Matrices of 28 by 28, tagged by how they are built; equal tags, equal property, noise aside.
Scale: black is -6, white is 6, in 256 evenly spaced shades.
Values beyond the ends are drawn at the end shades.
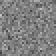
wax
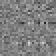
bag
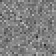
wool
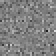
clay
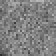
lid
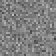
wax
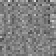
bag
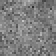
lid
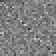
wool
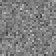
wax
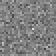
wax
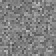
wax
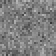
lid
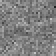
lid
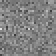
bag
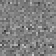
clay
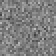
wax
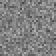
wax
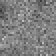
lid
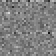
clay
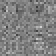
bag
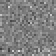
clay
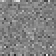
clay
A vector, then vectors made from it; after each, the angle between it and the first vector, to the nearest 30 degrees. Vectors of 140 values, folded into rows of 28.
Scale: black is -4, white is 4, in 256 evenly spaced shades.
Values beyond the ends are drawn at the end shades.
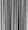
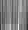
150 degrees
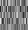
90 degrees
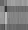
90 degrees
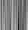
30 degrees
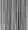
30 degrees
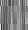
90 degrees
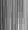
120 degrees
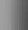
90 degrees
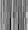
30 degrees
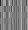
90 degrees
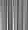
90 degrees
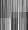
150 degrees
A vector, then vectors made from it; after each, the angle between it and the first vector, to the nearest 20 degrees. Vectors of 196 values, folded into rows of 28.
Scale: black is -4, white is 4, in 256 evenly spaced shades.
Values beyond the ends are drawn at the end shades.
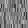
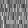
60 degrees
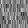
80 degrees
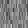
120 degrees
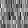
100 degrees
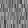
40 degrees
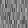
120 degrees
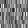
140 degrees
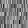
40 degrees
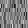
20 degrees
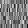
60 degrees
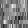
120 degrees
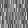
140 degrees
